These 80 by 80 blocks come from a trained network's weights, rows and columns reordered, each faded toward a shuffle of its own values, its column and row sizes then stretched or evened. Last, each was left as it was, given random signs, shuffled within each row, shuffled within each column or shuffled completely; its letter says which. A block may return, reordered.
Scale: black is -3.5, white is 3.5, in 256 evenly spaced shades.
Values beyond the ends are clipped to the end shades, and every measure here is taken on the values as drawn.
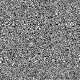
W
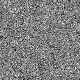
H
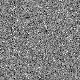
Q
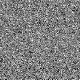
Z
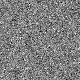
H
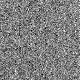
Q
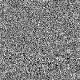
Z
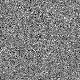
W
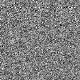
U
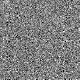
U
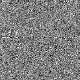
Z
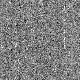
Q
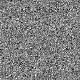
U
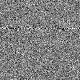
W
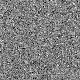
H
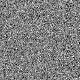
Q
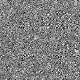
Z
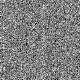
Q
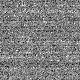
W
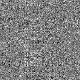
Z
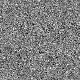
W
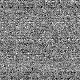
Z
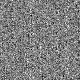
Q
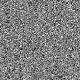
Z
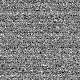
W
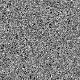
Q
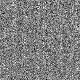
Q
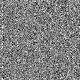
Q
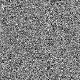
U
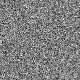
H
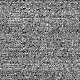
Z
